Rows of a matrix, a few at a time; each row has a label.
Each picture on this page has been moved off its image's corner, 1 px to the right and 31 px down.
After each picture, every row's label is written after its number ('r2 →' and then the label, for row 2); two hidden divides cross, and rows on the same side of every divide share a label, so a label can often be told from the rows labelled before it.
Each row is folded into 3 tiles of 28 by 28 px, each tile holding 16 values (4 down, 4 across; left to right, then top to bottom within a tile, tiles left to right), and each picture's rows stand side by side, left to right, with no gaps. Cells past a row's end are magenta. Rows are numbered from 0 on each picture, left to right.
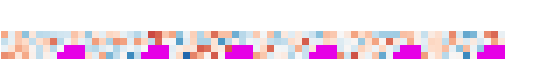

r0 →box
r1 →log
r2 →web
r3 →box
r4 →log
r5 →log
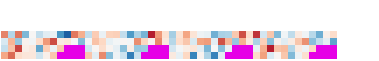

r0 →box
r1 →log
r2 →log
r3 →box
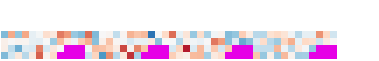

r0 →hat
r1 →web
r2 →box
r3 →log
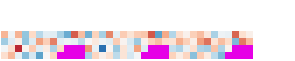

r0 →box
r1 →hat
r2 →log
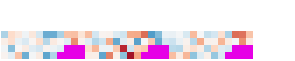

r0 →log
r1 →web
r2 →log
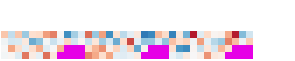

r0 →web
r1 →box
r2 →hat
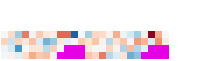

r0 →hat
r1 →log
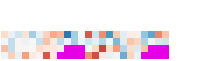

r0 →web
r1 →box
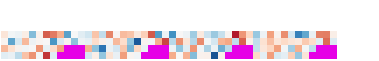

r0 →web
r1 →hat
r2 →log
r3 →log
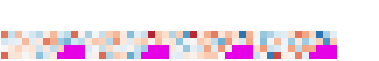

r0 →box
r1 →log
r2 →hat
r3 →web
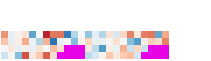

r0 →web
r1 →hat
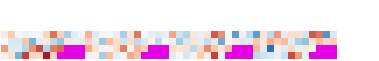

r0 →web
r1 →web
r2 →web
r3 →hat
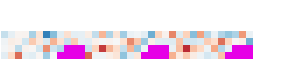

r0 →log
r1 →box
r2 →box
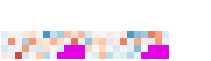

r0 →log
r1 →log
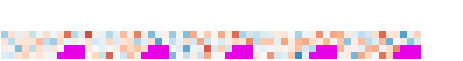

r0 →hat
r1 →web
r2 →hat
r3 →log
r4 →web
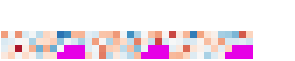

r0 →box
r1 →log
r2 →box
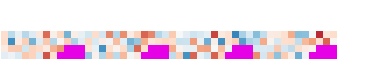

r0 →web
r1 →hat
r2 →web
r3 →log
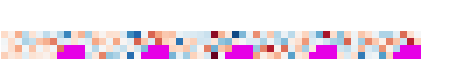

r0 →box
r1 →log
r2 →web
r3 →box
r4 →log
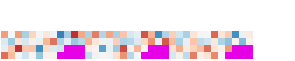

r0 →box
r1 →hat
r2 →web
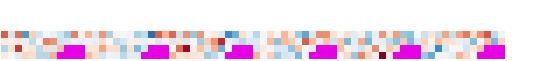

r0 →box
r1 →box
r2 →box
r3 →log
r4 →web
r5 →hat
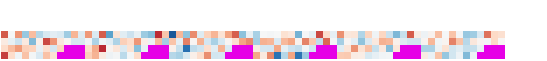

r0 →box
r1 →box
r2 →hat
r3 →log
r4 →box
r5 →log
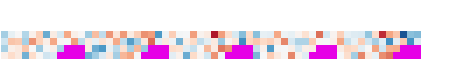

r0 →log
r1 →hat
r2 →web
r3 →hat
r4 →web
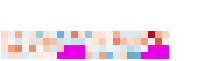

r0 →box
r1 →log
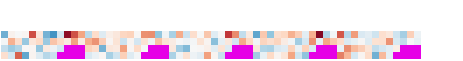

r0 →log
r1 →hat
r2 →hat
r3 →hat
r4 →box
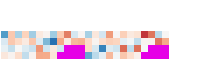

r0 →hat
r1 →hat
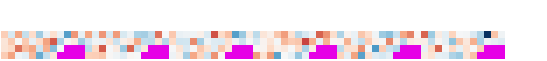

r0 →box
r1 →box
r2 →web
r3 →log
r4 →log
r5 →box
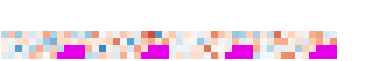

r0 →hat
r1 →hat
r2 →web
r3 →hat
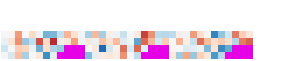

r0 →log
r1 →hat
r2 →log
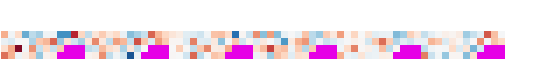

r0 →box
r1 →log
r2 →web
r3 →box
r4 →box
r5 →log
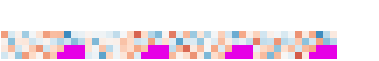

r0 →web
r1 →web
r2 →box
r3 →web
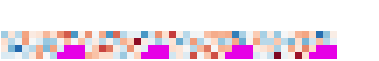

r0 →hat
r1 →box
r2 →web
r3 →web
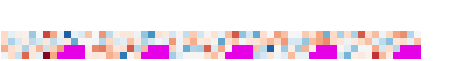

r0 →web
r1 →box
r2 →hat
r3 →hat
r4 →hat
